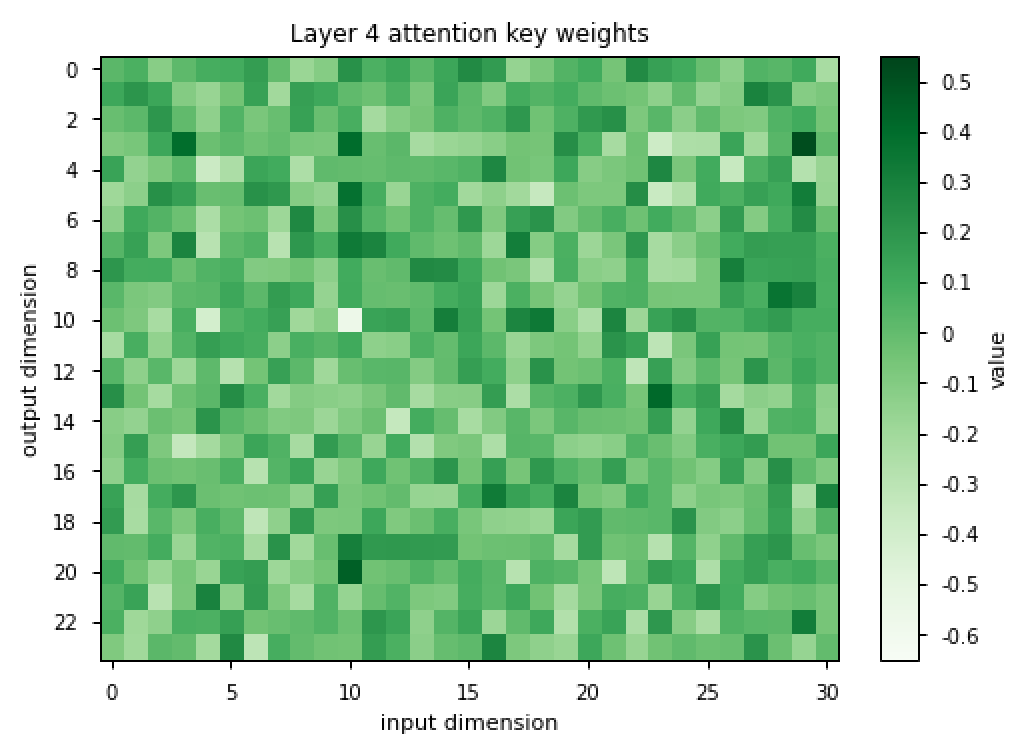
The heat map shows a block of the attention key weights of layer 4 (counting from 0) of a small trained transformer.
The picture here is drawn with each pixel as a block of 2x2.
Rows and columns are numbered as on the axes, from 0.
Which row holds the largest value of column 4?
21
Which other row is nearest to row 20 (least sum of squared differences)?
0
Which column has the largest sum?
28
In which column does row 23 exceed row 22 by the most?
16
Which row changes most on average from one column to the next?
10
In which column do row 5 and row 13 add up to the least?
17
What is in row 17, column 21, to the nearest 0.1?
-0.1
